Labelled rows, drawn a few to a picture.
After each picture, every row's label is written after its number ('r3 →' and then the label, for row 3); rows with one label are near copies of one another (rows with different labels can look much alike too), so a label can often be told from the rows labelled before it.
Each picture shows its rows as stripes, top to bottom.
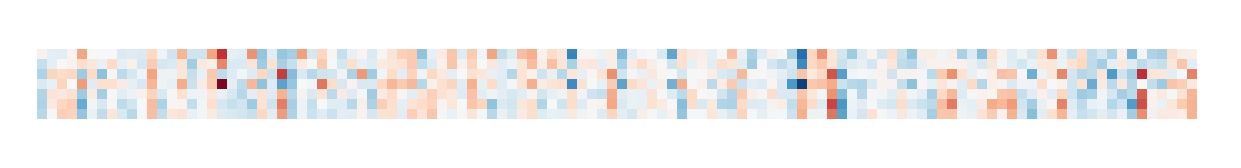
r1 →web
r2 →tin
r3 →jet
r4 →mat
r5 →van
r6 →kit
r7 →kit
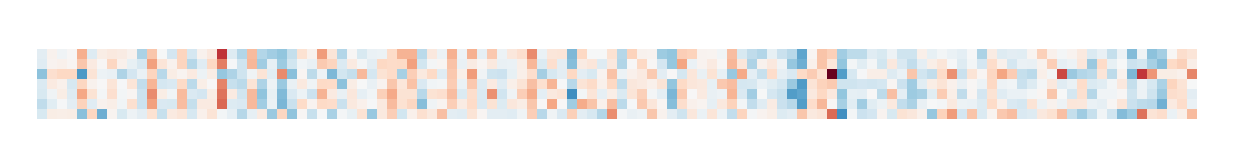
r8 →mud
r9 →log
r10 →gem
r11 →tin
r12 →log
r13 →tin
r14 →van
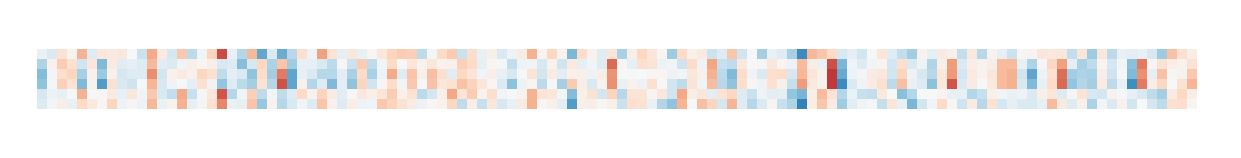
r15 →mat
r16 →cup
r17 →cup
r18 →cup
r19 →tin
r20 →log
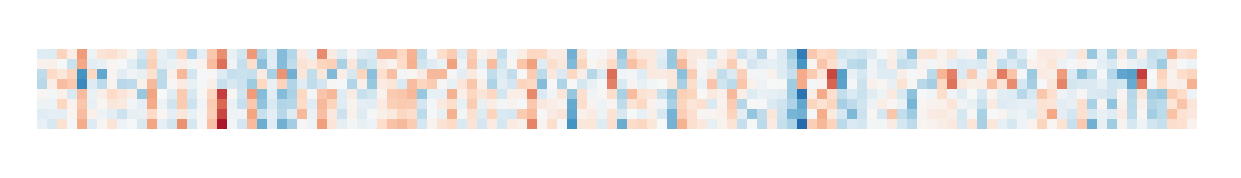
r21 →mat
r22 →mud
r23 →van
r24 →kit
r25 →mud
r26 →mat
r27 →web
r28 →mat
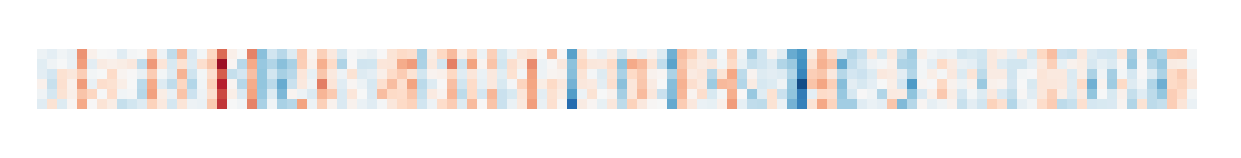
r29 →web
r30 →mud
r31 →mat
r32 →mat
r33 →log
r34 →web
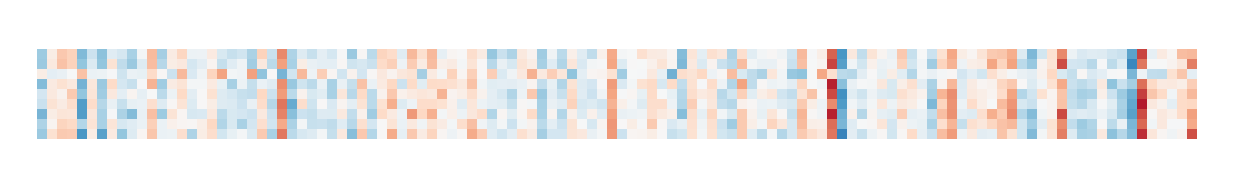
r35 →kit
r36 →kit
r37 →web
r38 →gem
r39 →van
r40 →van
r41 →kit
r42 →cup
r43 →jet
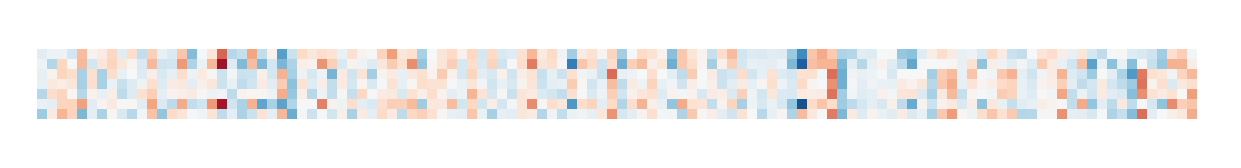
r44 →tin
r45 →mat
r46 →van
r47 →van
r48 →gem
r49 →mat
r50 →kit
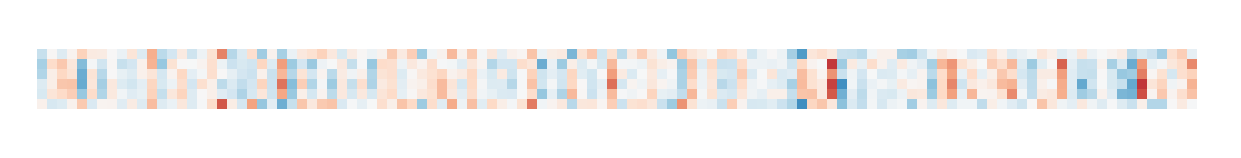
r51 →tin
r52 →kit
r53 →van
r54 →van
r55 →van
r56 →mud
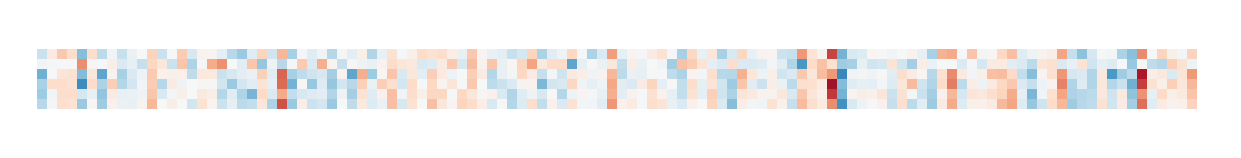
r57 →van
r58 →web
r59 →jet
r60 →gem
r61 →cup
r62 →cup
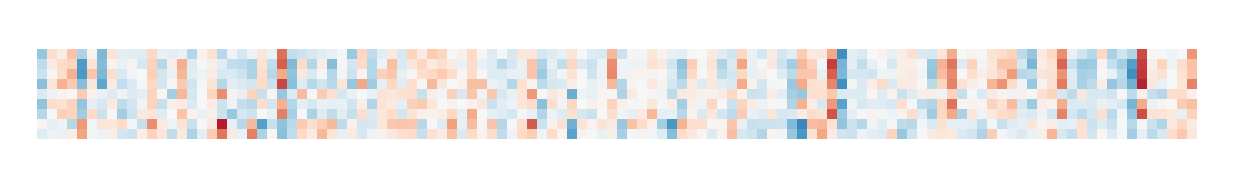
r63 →jet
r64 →van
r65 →van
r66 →jet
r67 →web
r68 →kit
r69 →gem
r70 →mud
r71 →web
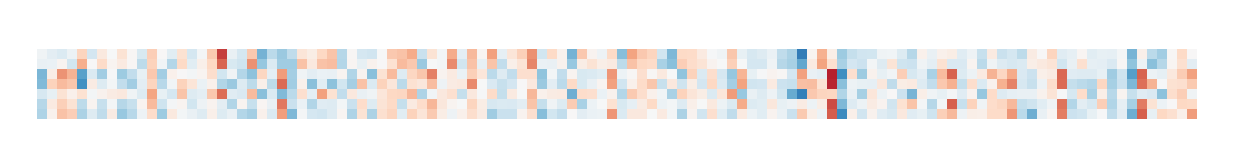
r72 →mud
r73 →mud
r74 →kit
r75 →gem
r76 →mat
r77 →gem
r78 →kit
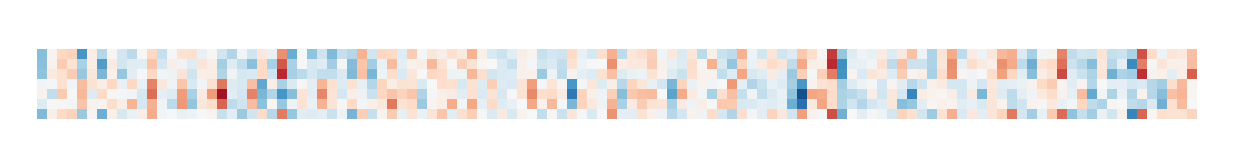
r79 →gem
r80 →cup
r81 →jet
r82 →log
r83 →mat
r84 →tin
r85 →cup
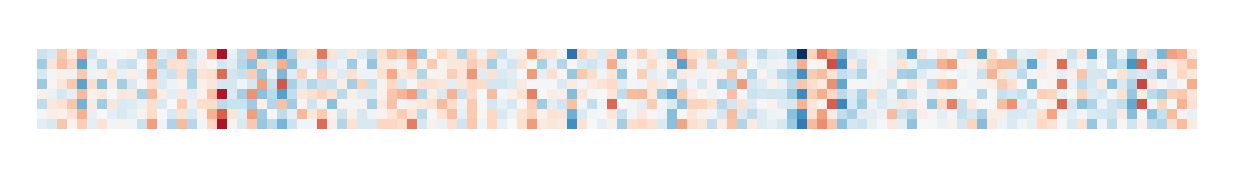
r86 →mat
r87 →kit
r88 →tin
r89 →jet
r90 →mud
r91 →van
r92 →web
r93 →mat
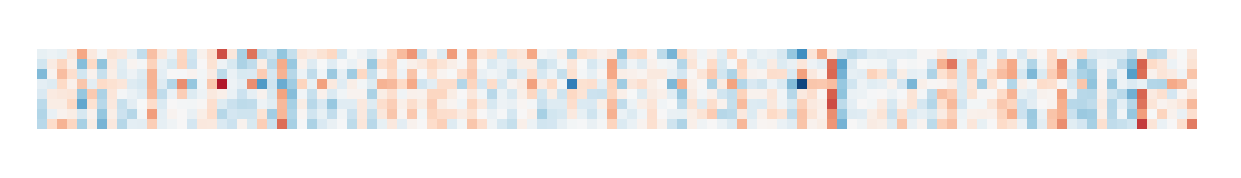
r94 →mud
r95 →van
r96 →cup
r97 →mat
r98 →van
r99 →gem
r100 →cup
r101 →jet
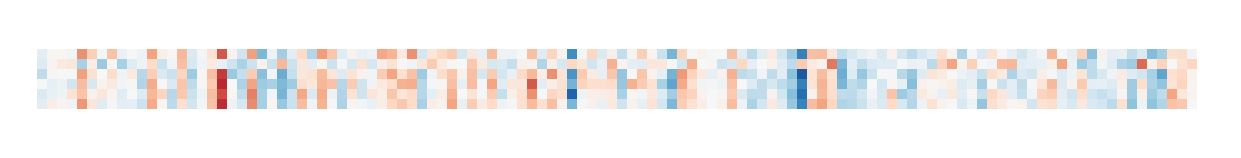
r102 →log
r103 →van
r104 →tin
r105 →mud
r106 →web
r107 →web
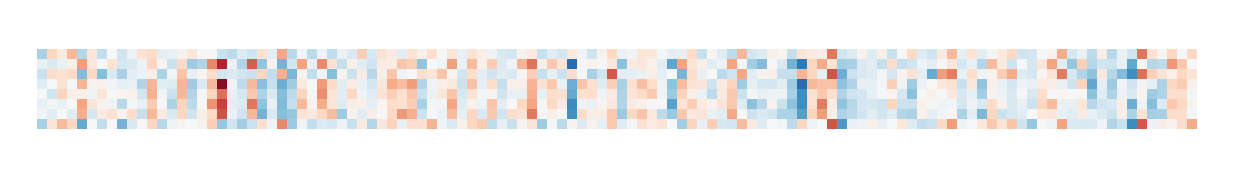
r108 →gem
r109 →web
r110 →van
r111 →mat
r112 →mat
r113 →web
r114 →mud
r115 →kit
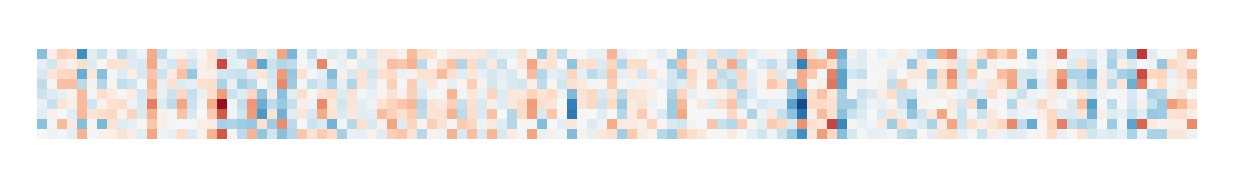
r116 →kit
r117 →mat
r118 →van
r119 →cup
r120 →tin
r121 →mat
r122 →log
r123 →cup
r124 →mud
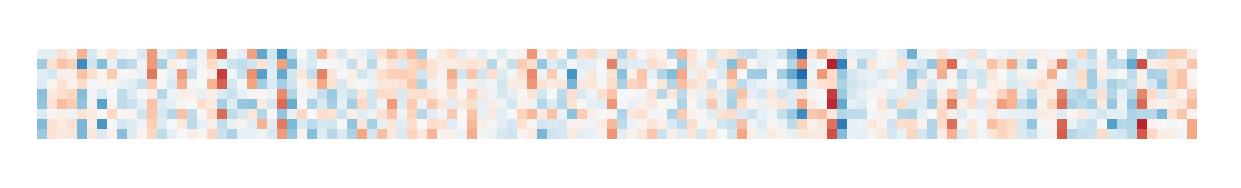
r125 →mat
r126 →kit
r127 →log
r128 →mat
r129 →gem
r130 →cup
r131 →tin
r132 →jet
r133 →gem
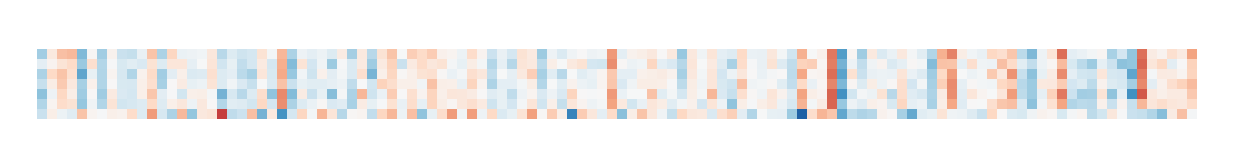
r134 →kit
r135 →van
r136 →kit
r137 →kit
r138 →cup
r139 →cup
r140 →tin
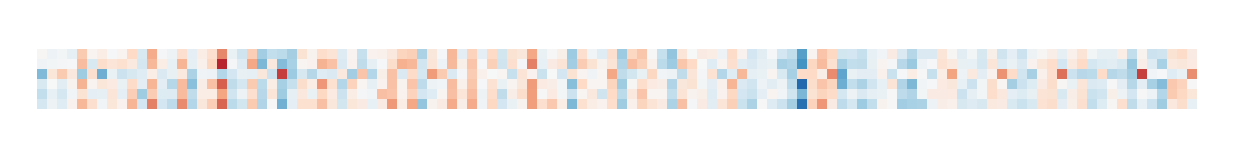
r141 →mud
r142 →mud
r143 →jet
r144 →tin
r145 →tin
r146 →tin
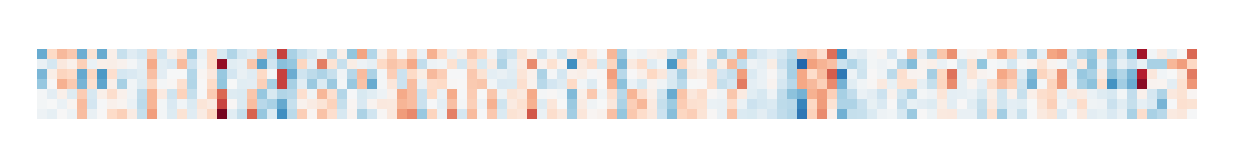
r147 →jet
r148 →mat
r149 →jet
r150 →jet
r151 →mud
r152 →mud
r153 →mud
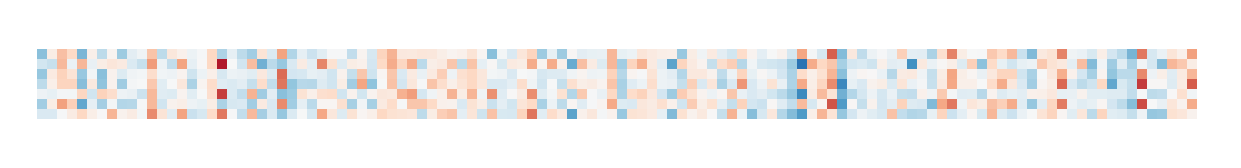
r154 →kit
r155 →mat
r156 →jet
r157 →jet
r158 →mud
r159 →kit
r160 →log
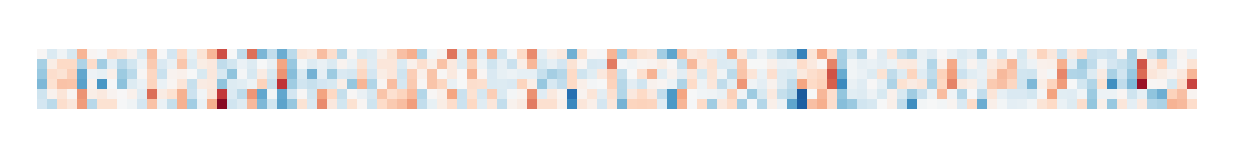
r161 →mud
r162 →van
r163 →gem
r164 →jet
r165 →log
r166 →mat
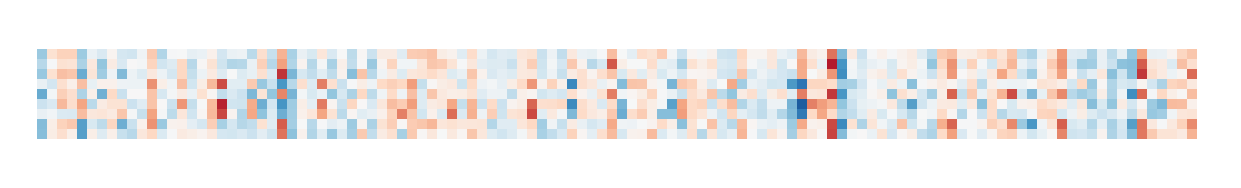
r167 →kit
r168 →van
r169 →jet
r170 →mat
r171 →cup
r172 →mat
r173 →mud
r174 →kit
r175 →gem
